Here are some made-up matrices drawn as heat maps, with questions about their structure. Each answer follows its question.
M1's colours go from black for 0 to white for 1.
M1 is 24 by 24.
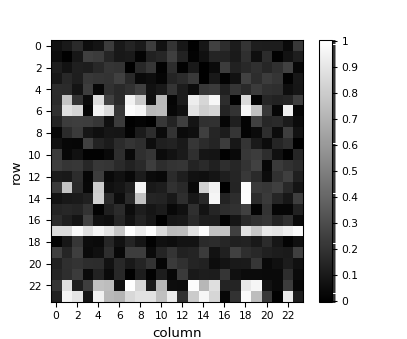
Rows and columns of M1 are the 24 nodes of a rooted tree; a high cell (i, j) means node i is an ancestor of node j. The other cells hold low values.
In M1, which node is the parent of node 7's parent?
22
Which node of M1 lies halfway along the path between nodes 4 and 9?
5
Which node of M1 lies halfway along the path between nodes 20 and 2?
23
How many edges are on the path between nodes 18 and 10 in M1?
4
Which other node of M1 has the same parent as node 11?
6
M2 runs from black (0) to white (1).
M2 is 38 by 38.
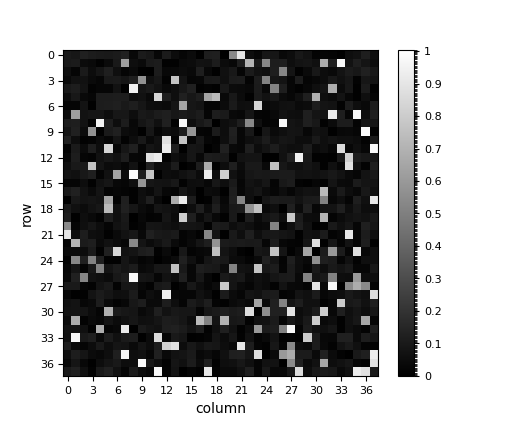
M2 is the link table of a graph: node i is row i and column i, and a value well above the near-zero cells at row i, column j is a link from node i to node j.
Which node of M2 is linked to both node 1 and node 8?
node 22
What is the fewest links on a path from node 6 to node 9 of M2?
5
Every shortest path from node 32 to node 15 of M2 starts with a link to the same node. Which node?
node 27
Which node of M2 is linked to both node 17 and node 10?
node 14
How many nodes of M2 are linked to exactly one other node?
3
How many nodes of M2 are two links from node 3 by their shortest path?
7
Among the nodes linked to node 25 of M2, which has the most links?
node 23
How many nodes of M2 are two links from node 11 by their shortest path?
10
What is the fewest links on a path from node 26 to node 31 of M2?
4
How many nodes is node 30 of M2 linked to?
5
